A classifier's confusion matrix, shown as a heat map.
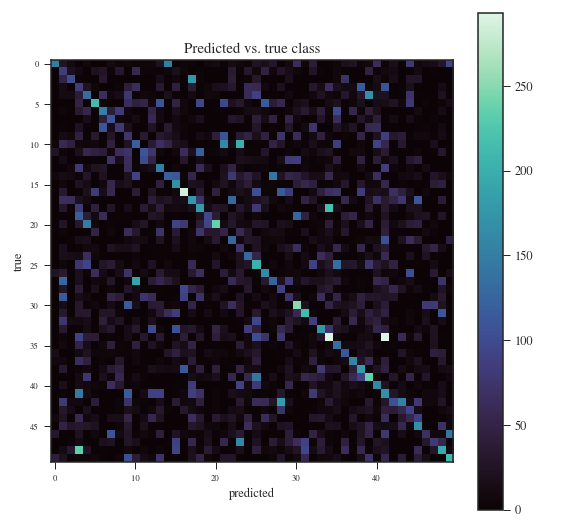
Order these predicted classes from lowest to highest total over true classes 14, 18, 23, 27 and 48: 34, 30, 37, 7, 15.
37, 7, 30, 15, 34
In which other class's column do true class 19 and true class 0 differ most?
14
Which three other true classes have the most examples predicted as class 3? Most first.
48, 41, 19
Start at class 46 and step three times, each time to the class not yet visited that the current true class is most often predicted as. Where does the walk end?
21
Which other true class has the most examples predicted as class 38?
3
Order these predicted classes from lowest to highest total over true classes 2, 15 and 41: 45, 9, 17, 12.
45, 12, 9, 17
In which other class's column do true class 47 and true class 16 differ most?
23
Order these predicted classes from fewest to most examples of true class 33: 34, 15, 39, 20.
39, 20, 34, 15
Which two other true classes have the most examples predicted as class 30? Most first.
19, 12
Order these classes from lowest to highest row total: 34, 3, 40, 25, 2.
2, 40, 3, 25, 34
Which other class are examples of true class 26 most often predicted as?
44
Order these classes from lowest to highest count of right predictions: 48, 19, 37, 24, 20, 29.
29, 19, 24, 37, 48, 20
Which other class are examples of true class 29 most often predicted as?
1
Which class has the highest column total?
41
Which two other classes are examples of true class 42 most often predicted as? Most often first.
28, 43
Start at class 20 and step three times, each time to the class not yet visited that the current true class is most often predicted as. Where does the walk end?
25
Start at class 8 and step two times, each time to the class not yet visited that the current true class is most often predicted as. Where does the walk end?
35
